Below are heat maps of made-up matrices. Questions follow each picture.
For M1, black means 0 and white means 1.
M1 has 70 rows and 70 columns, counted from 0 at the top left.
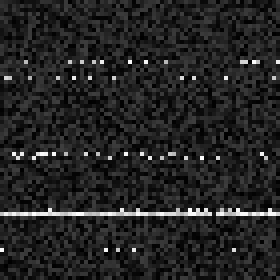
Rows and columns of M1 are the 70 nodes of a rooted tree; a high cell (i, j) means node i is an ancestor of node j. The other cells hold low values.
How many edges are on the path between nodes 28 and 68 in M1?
2
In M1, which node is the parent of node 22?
19
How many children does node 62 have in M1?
5
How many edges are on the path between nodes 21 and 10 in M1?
2
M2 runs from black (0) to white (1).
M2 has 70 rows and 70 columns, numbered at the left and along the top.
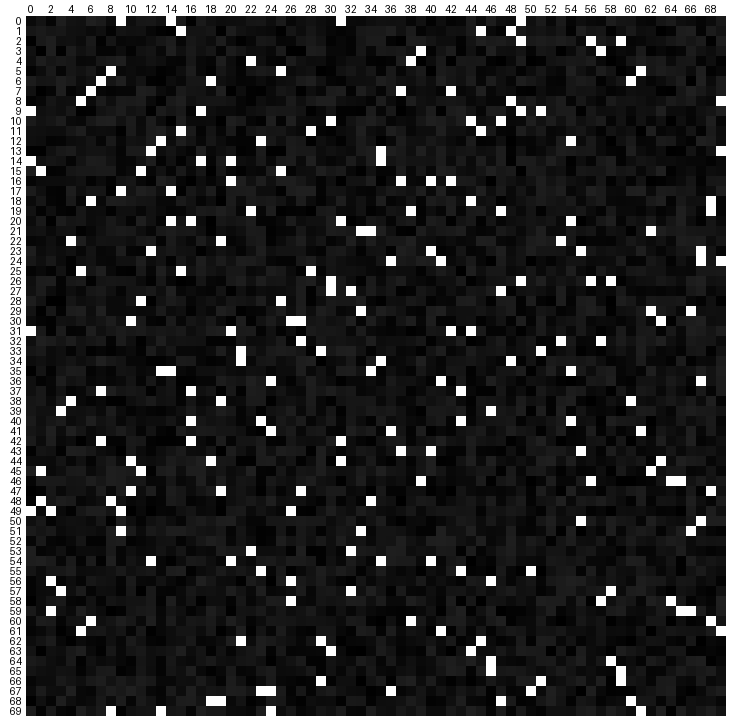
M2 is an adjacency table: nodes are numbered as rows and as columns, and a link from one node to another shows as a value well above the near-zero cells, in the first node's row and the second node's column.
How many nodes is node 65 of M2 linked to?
2
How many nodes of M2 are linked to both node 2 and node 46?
1
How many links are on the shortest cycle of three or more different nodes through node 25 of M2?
4
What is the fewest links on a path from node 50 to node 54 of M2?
4
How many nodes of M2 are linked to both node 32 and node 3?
1
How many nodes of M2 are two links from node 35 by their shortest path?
8
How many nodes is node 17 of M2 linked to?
2
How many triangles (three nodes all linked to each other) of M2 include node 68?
1
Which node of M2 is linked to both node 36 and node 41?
node 24
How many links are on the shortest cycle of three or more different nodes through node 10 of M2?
4
